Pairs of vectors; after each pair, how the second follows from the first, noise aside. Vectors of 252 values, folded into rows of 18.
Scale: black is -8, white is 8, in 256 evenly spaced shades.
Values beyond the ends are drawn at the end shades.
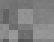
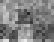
negated, scaled up.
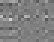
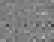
reversed, negated, partly zeroed.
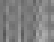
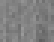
negated, shrunk.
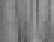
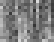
negated, scaled up.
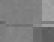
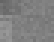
reversed, shrunk.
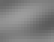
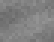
reversed, shrunk.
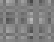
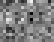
negated, scaled up.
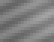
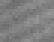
shrunk.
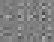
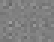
reversed, negated, shrunk.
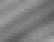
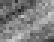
negated, scaled up.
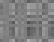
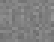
wrapped around, negated, shrunk.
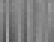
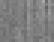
reversed, negated, shrunk.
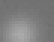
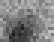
negated, scaled up.
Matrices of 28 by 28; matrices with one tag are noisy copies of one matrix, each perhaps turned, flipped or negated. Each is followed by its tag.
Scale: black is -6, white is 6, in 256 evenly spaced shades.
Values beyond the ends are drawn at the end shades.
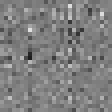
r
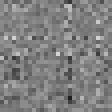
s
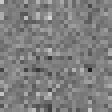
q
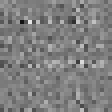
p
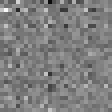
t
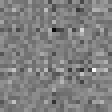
r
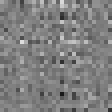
q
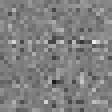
r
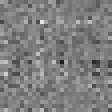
q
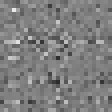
r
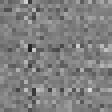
p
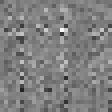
p
